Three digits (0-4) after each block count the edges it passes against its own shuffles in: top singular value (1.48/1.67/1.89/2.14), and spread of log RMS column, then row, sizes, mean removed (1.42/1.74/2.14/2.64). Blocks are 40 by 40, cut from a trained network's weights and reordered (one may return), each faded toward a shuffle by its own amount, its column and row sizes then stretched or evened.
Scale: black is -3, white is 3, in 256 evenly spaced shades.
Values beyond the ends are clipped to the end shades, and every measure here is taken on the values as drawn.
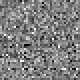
1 0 2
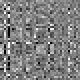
4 4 2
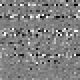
0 0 4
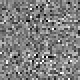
0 1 2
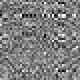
4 3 2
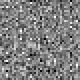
1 2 0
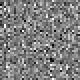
1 3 0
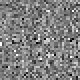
0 1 1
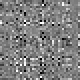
3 4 2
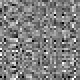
3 4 1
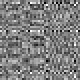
4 1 3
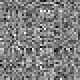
3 0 1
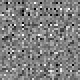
1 2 3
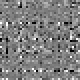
1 3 4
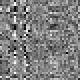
4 4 0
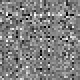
1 4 2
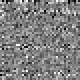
2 1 3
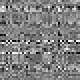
4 0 4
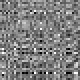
4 3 3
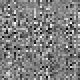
1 4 1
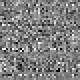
1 0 4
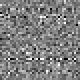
3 0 3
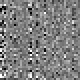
3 4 0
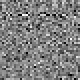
2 0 1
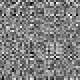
4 2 2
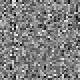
0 3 0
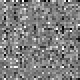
1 3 3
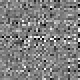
2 3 3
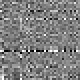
4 2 3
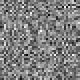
3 0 1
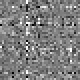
1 2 3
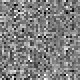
0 3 1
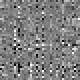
0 4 3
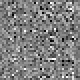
0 3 2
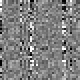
4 4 0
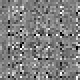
1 4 3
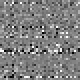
2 0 4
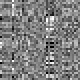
4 3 0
